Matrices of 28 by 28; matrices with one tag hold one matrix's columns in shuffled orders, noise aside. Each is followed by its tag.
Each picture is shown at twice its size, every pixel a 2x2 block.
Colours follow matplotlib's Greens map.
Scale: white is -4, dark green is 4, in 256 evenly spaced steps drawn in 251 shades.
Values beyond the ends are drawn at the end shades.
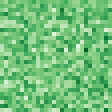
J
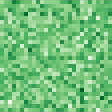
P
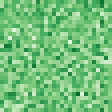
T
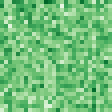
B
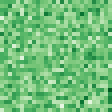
P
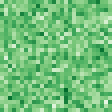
P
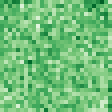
B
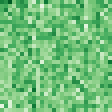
B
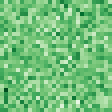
P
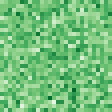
P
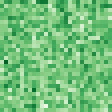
B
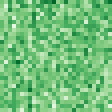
B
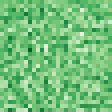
J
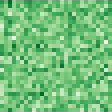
T
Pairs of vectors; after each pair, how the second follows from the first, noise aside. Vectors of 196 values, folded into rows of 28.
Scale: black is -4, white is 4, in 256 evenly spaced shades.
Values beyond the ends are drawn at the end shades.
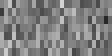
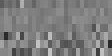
reversed, partly zeroed.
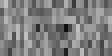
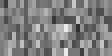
negated.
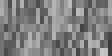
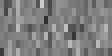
wrapped around, partly zeroed.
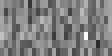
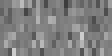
wrapped around, negated, partly zeroed.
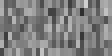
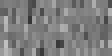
reversed, partly zeroed.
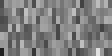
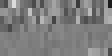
reversed, partly zeroed.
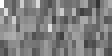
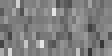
wrapped around, partly zeroed.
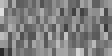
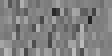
wrapped around, negated, partly zeroed.
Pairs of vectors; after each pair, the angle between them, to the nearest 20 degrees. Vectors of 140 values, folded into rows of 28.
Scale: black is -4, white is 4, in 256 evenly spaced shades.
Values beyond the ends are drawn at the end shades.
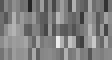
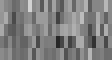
160 degrees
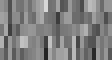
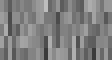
20 degrees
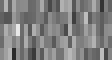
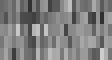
60 degrees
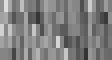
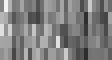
20 degrees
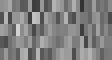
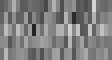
60 degrees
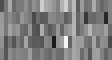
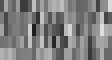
80 degrees
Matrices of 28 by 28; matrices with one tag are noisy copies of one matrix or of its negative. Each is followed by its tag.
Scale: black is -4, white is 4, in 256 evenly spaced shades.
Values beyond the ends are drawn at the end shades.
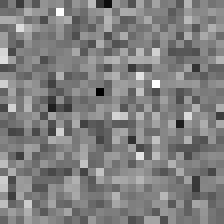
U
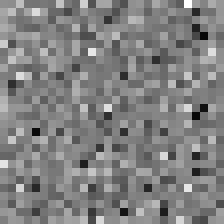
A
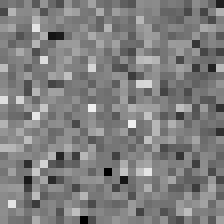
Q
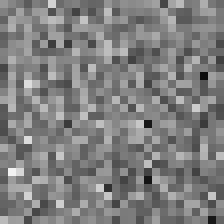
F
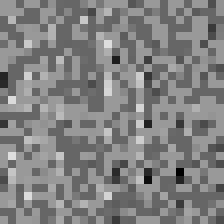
F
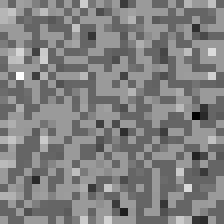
A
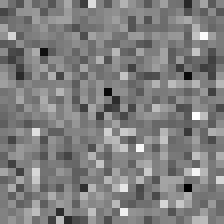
A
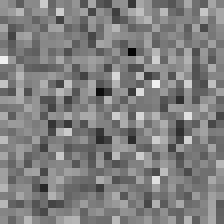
U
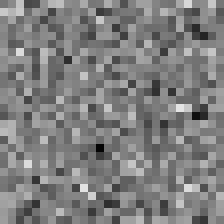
A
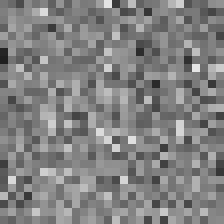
U
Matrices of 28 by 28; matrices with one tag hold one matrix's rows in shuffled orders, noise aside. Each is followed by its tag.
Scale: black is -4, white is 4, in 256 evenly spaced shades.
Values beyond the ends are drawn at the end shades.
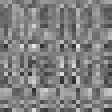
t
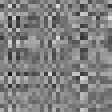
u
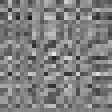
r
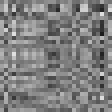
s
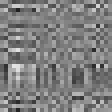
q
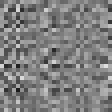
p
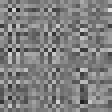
u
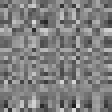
t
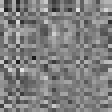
p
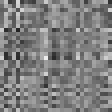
p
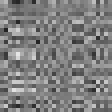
q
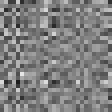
p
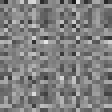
t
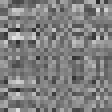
q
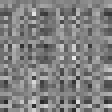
t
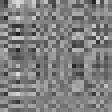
q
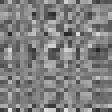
r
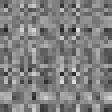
t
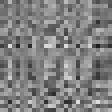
r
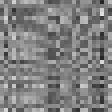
s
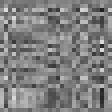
s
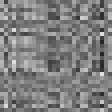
s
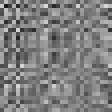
p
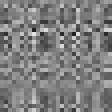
t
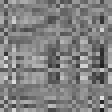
s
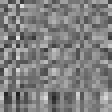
p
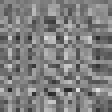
r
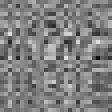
r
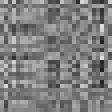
s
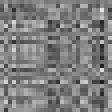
s
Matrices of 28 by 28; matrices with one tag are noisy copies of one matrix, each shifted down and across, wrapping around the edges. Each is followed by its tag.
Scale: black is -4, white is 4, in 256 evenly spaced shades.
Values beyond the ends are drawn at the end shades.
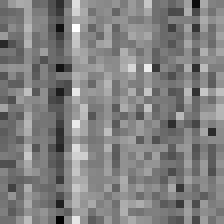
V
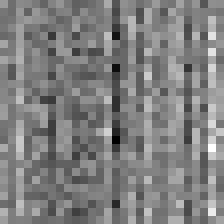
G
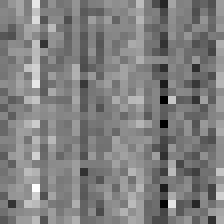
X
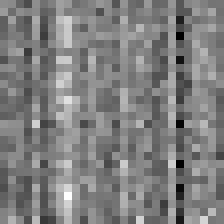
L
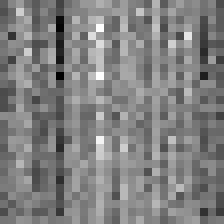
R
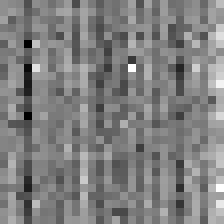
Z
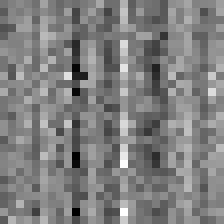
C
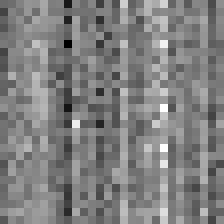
X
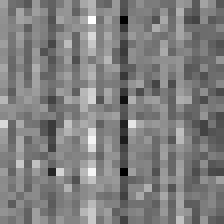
Z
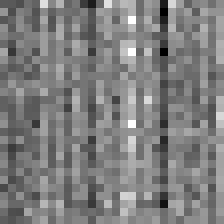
Z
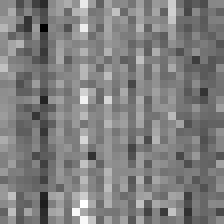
R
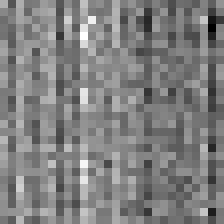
G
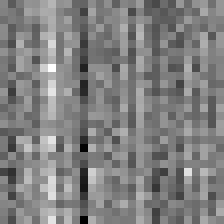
Z
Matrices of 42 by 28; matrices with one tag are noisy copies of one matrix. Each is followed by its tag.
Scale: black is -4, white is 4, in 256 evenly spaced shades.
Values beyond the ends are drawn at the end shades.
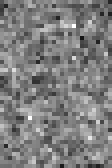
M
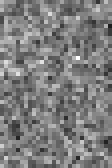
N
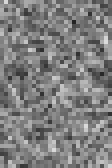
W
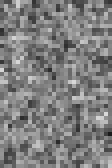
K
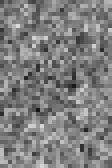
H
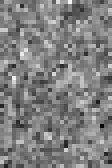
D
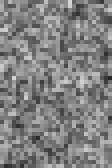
D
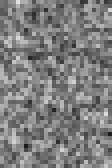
K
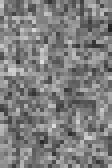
N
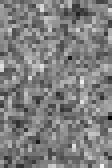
D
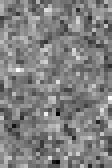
N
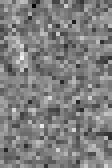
K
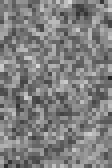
D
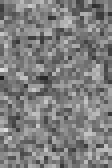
M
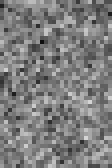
M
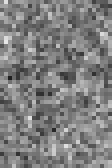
W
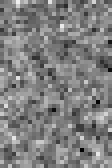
K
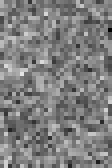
N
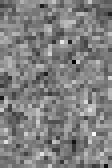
M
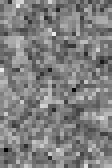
K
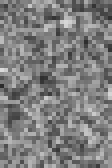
M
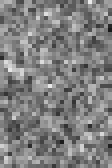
N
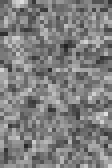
K
